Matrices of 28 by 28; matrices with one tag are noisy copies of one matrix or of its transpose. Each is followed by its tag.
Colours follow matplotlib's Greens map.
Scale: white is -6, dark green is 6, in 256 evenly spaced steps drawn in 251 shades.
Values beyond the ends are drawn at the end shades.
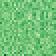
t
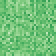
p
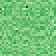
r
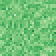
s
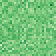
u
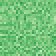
p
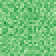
u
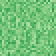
r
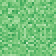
u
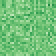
p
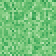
t
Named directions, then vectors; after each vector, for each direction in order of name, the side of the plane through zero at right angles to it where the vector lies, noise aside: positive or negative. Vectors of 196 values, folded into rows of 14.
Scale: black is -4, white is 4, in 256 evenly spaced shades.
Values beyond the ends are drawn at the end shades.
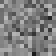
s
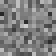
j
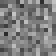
negative, negative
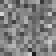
negative, positive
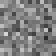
positive, positive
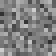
positive, positive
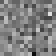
negative, positive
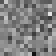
negative, positive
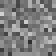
negative, negative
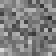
positive, positive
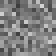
negative, negative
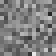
positive, negative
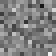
positive, positive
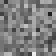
positive, negative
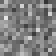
negative, positive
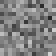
positive, positive
